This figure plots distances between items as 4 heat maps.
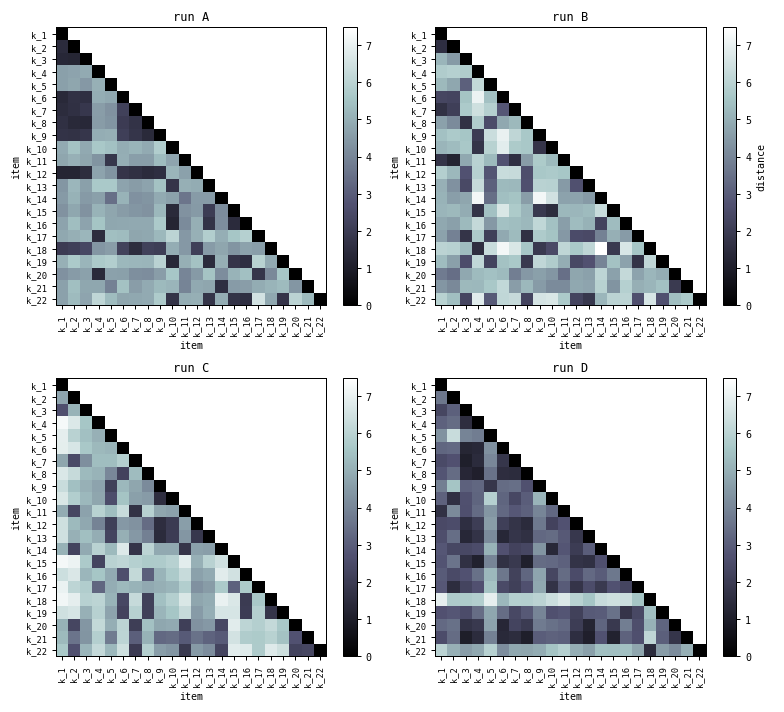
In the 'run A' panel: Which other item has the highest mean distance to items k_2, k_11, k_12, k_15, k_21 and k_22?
k_17
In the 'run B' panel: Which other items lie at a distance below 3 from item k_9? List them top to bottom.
k_4, k_10, k_15, k_18
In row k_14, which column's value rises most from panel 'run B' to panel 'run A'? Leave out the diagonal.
k_16
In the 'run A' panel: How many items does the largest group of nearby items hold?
9
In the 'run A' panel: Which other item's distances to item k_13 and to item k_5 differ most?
k_19
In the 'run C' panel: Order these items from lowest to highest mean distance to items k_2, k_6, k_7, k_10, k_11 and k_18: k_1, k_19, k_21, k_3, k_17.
k_21, k_19, k_3, k_17, k_1
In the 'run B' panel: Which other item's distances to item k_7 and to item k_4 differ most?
k_18
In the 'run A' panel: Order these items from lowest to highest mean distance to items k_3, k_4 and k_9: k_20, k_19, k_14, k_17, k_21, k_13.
k_20, k_17, k_14, k_21, k_13, k_19
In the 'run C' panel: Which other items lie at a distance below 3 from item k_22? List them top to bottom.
k_2, k_7, k_11, k_14, k_20, k_21
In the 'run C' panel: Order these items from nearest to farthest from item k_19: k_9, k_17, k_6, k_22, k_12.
k_6, k_12, k_9, k_17, k_22
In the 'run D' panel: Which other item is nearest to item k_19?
k_16
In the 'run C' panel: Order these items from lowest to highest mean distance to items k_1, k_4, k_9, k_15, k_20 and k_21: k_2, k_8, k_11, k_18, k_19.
k_11, k_2, k_8, k_19, k_18
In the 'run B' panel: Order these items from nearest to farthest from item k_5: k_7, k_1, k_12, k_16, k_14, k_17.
k_17, k_12, k_14, k_16, k_1, k_7
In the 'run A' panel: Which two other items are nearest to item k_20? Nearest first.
k_4, k_17
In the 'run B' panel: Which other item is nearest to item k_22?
k_13
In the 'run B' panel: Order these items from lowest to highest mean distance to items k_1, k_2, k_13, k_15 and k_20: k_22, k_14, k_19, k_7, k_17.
k_7, k_17, k_19, k_22, k_14
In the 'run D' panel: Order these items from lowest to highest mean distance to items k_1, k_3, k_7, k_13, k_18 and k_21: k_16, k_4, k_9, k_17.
k_4, k_17, k_16, k_9
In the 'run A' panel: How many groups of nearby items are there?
5
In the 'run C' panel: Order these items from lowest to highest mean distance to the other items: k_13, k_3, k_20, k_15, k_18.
k_13, k_20, k_3, k_18, k_15
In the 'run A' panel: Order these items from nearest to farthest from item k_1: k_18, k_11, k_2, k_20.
k_2, k_18, k_20, k_11
